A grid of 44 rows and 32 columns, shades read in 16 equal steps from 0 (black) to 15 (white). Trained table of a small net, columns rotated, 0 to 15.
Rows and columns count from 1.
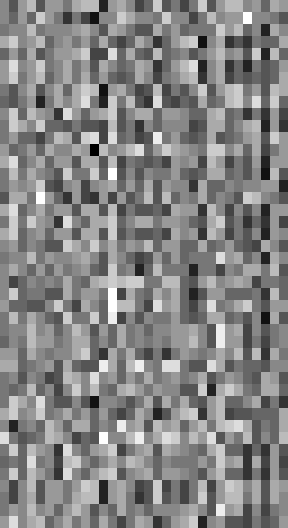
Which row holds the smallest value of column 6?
32
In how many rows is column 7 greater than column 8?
13
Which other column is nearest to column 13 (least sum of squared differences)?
31
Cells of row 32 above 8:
11
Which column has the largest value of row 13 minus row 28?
24
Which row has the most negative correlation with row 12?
17
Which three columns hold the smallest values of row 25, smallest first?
22, 30, 14
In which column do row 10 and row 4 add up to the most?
2
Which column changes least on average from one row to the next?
3
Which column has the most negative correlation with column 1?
9
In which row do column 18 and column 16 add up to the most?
37
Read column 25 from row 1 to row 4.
9 8 12 10
